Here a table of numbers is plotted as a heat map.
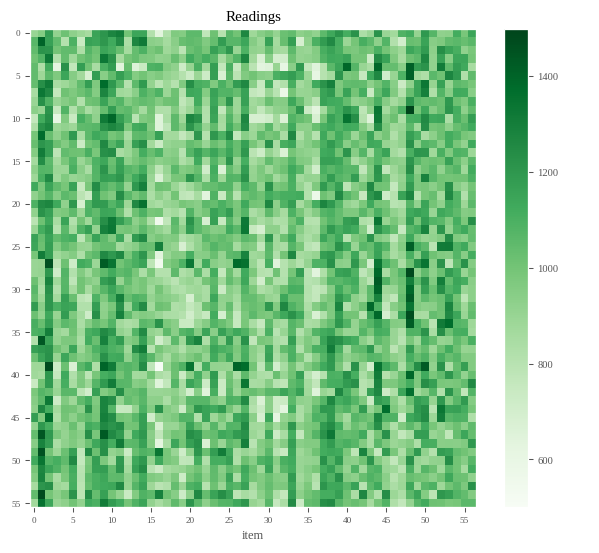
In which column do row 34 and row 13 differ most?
16
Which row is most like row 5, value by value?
33
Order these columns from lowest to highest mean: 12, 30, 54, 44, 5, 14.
12, 5, 30, 54, 14, 44
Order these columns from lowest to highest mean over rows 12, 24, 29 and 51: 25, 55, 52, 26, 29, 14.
29, 26, 55, 52, 25, 14
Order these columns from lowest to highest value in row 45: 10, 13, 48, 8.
8, 13, 48, 10
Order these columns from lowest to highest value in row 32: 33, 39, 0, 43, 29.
29, 33, 0, 39, 43
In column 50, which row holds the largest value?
39
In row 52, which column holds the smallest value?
19
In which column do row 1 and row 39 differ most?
1
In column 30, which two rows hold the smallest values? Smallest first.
4, 10
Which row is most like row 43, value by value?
3
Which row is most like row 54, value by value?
49
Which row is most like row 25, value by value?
34
